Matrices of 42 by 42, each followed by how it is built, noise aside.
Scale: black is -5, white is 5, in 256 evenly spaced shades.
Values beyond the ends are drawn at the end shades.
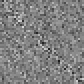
banded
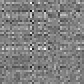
low rank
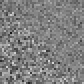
lower triangular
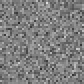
noise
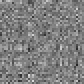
low rank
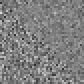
lower triangular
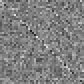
diagonal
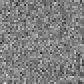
noise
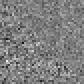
lower triangular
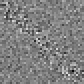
banded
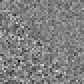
lower triangular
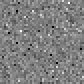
sparse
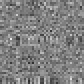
low rank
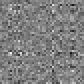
low rank
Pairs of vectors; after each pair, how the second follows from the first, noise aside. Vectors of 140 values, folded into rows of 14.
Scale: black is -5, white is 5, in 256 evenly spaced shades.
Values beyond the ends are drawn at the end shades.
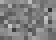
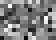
scaled up.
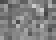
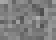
negated, shrunk.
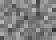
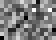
scaled up.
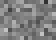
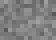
negated, shrunk.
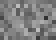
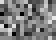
wrapped around, scaled up.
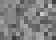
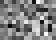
wrapped around, scaled up.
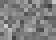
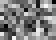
negated, scaled up.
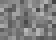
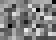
scaled up.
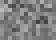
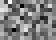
scaled up.
